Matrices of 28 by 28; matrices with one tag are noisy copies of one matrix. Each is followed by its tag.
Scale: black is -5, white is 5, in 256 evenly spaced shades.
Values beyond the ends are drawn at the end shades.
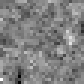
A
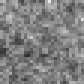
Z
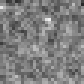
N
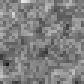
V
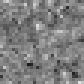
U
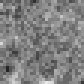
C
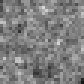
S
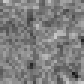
U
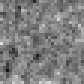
C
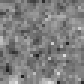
C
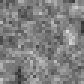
A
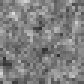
V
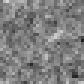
U
